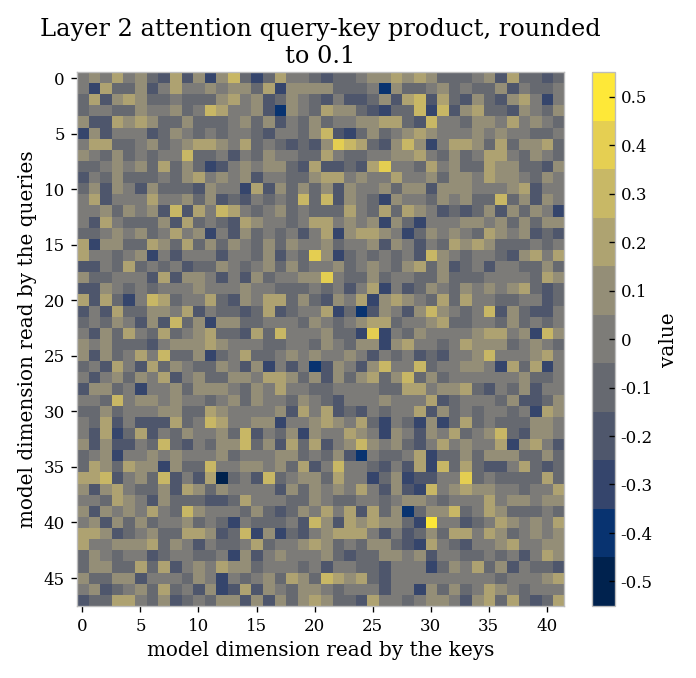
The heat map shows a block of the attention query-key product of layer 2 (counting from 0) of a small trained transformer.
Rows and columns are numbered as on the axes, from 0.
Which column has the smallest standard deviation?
34
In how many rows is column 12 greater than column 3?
15
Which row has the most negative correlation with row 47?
6
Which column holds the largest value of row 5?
21
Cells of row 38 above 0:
12
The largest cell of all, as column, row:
30, 40
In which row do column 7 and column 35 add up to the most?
25
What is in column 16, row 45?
0.1
